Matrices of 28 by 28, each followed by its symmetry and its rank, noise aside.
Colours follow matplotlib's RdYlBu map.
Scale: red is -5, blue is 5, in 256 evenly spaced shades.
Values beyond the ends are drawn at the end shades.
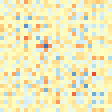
symmetric, rank three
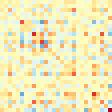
symmetric, rank three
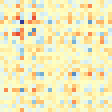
symmetric, rank three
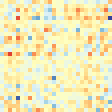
no symmetry, rank three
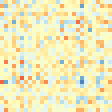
symmetric, rank three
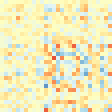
no symmetry, rank three
